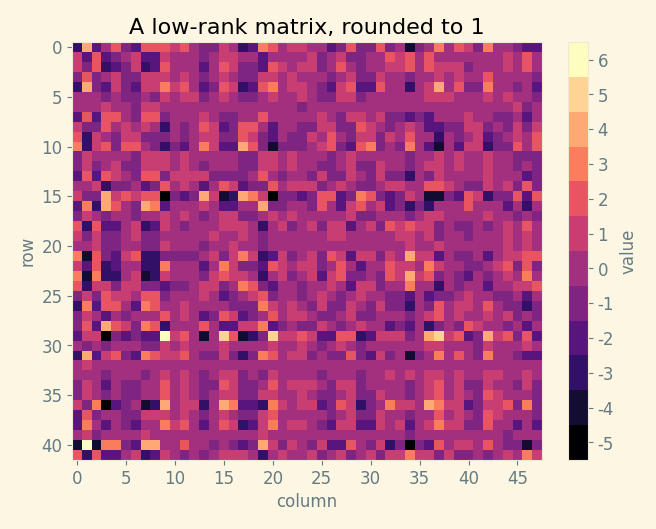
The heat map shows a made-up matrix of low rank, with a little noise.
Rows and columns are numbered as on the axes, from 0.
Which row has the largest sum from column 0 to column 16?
40
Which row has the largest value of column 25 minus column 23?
15
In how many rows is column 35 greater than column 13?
22
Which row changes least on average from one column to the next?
32
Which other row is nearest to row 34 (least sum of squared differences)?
27
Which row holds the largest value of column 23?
29
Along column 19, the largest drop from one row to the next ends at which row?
41
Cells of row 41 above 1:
4
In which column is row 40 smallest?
34
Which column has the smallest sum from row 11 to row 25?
1
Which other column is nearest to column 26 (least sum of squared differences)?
47
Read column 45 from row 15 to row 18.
2 0 -1 0
